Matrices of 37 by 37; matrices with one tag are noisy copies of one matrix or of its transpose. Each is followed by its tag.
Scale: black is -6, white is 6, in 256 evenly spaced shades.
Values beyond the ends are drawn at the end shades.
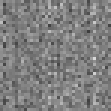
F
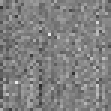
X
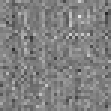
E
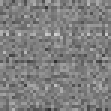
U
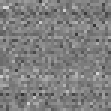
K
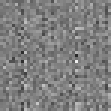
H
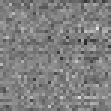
X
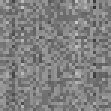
K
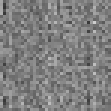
F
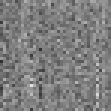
X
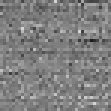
X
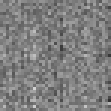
U
